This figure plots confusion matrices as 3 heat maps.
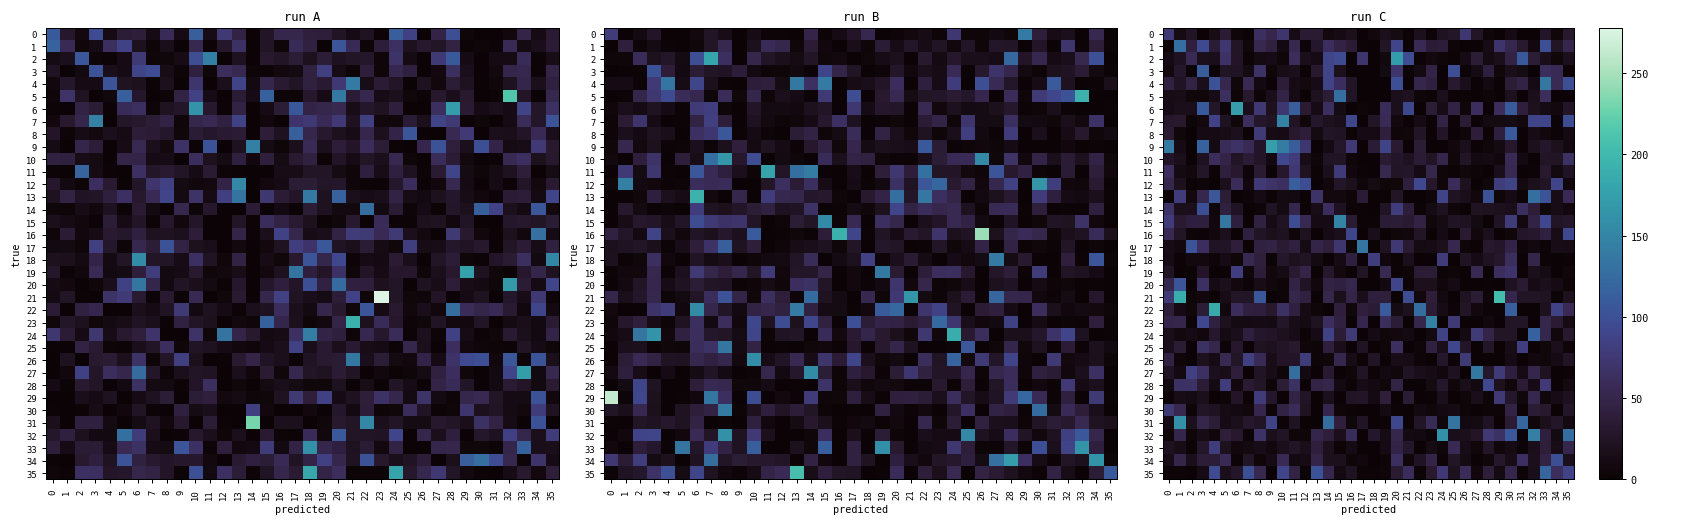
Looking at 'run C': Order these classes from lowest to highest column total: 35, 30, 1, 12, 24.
12, 24, 35, 1, 30
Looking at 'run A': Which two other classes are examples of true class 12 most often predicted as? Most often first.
13, 8
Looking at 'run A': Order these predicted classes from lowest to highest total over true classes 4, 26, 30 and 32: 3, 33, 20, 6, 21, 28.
3, 33, 28, 6, 20, 21
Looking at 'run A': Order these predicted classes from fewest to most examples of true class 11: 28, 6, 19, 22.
19, 22, 6, 28
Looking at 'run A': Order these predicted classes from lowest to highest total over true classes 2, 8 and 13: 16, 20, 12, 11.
16, 12, 20, 11
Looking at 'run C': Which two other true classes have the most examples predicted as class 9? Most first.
31, 12
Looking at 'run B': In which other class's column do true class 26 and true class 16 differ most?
24
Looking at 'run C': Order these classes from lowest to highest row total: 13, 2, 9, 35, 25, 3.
25, 3, 13, 2, 35, 9
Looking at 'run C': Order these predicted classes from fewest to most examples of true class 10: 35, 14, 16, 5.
16, 14, 5, 35
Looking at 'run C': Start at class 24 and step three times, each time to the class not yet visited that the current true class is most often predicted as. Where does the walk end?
33
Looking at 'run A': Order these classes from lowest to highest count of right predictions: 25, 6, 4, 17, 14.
14, 25, 6, 17, 4
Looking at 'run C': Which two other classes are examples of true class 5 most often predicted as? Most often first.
15, 33
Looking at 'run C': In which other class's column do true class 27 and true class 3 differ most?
11
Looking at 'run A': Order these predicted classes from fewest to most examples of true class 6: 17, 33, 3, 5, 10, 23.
23, 3, 5, 33, 17, 10
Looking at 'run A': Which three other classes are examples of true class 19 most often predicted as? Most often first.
29, 17, 7
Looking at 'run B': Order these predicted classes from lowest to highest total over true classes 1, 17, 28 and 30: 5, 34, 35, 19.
35, 5, 34, 19
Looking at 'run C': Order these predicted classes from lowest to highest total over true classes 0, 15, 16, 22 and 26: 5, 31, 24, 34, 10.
31, 24, 34, 10, 5
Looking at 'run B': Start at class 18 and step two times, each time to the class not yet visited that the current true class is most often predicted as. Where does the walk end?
14
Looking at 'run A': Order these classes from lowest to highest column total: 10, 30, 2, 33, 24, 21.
30, 2, 21, 33, 24, 10
